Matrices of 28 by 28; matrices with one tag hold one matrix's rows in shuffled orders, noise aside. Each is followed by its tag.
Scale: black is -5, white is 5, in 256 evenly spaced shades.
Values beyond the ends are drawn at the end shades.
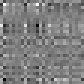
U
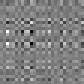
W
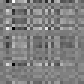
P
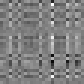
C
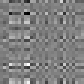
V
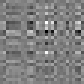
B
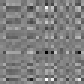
B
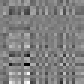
V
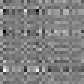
U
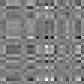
B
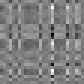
C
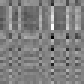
C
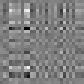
V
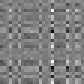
C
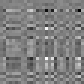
B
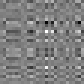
B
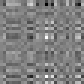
B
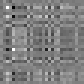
P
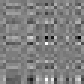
B
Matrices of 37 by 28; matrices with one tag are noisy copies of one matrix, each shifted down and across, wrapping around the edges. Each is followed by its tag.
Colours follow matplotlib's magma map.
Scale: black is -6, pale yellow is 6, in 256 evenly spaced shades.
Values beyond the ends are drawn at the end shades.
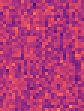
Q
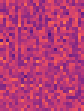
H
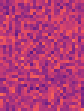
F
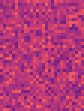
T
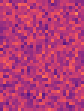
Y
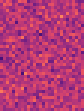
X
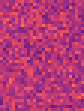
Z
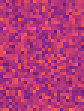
Y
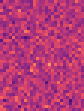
Y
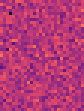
X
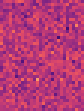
F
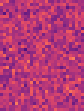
T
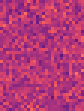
T
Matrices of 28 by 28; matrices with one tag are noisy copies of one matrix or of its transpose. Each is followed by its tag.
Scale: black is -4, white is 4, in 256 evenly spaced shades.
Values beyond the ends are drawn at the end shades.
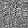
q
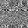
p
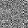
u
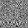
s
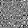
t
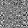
t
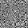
t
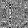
p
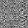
s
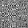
q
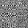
q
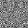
u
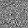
s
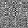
q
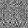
s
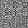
q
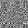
u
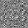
s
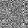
u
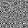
u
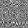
s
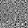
t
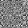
t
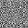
u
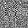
q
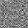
s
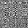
q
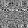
p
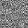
u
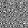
u
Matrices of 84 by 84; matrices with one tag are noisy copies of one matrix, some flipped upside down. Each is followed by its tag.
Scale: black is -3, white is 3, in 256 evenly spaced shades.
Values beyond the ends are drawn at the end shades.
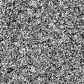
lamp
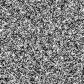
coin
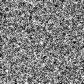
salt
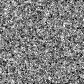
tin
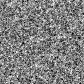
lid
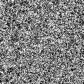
lamp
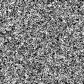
tin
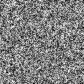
tin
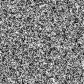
lid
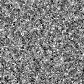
coin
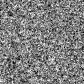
lamp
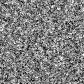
coin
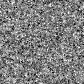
tin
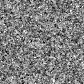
lid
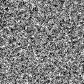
salt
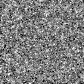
tin
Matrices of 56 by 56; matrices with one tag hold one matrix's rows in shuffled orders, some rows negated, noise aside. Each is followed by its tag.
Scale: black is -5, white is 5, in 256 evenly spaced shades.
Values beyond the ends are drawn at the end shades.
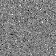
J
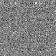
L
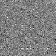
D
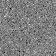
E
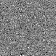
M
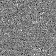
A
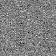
M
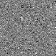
D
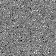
A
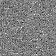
A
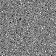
J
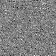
A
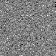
D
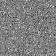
E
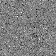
A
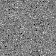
A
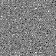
L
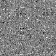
M
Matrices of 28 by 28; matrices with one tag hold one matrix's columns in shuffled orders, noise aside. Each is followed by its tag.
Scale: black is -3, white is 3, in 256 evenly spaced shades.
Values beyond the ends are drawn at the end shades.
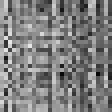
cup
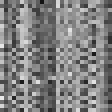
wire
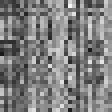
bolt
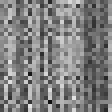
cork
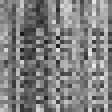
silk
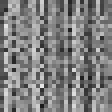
cup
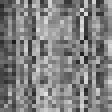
bolt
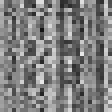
bolt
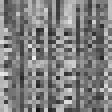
silk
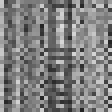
wire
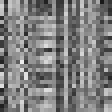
cup
